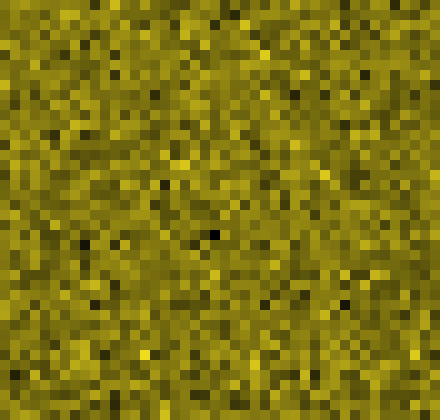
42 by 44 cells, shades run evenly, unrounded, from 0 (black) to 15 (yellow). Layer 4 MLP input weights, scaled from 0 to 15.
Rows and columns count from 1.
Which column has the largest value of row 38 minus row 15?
26
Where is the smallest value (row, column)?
24, 22
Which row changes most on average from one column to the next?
36
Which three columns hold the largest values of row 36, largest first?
15, 42, 9
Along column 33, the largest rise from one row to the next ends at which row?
18
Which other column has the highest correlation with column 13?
21
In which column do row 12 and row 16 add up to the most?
20
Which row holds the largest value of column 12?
1
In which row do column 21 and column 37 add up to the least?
40
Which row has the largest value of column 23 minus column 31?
30
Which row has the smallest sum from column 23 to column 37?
28
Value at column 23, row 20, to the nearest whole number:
10
